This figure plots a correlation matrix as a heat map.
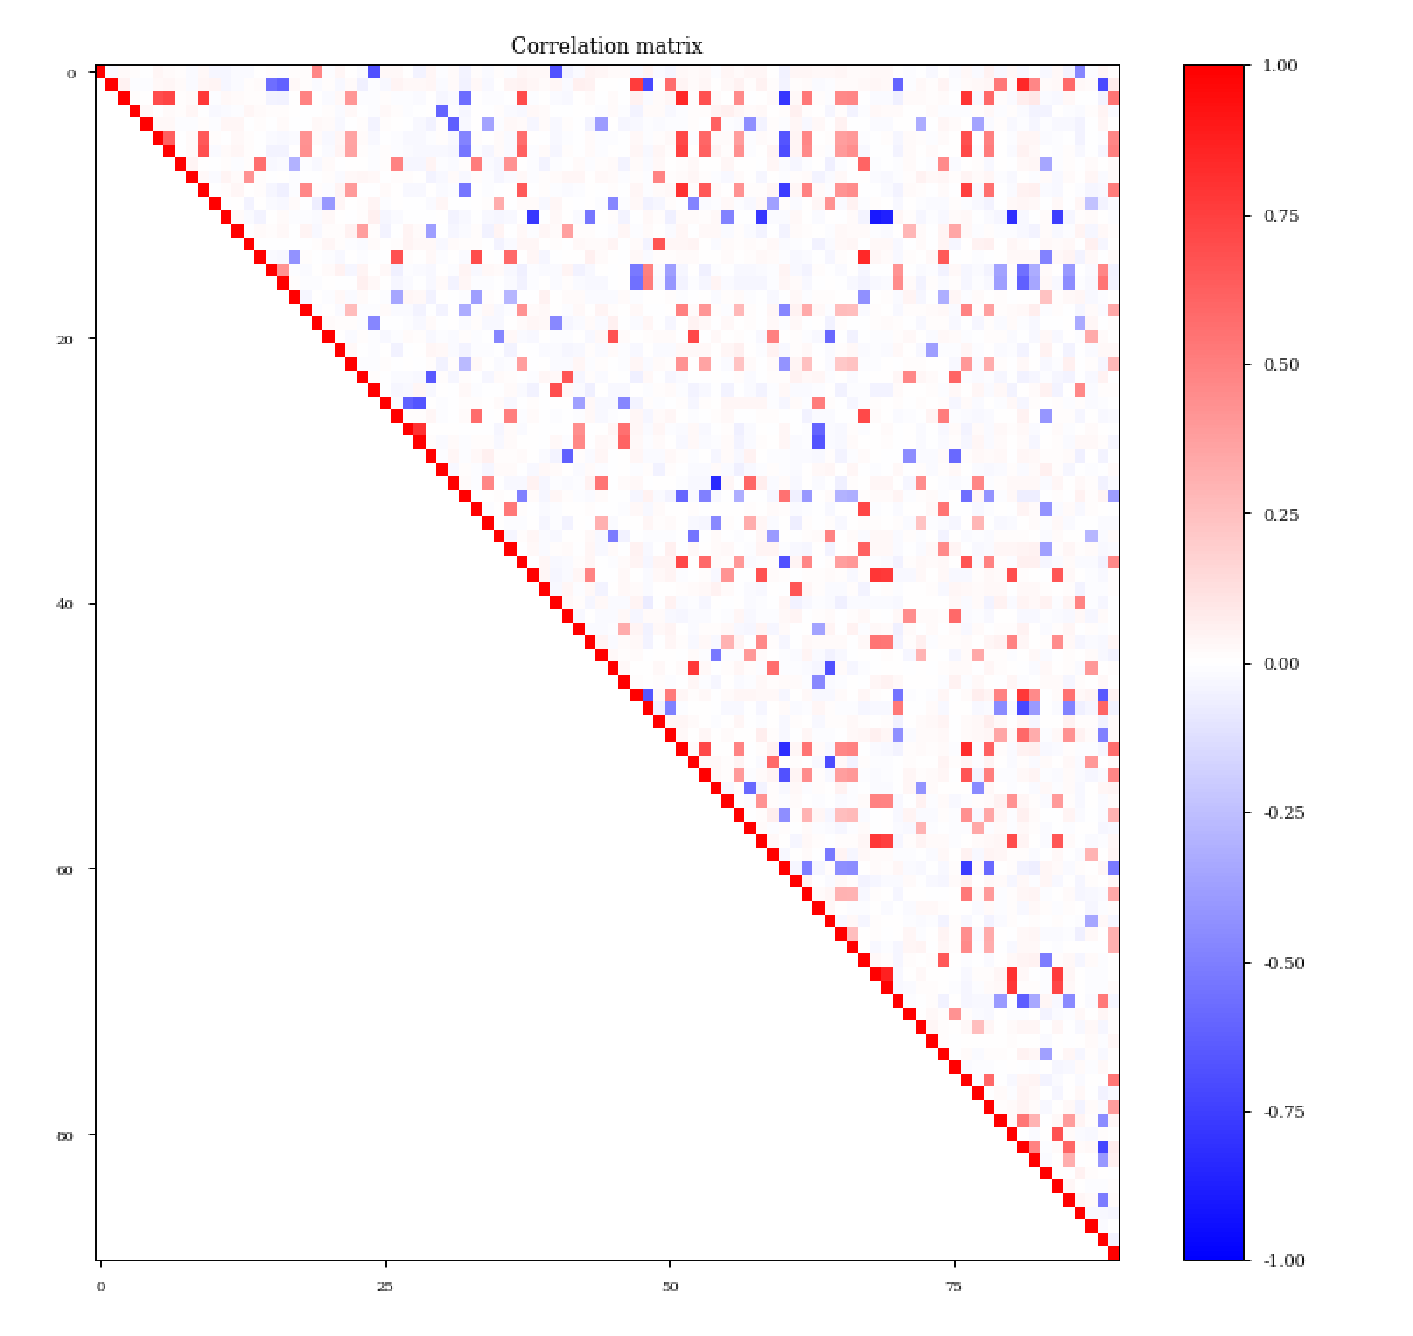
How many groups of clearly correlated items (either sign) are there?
13
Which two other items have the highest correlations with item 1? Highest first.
81, 47
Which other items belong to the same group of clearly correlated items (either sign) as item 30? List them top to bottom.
3
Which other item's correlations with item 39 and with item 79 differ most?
61
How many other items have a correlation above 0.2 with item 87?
4
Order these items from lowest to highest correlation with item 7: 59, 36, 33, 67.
59, 36, 33, 67
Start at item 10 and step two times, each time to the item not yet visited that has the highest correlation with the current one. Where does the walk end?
35
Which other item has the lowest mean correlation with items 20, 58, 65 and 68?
11
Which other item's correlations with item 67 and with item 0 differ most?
14
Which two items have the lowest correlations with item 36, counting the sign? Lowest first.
83, 17
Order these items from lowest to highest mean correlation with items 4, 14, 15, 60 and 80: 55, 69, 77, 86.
77, 86, 55, 69
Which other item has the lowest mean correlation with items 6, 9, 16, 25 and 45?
60
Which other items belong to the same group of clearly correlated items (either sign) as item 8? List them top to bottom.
13, 49
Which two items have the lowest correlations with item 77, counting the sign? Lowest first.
54, 4
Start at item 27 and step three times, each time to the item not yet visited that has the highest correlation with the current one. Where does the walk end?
42
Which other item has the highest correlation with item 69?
68
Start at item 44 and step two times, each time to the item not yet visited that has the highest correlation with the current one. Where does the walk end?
57
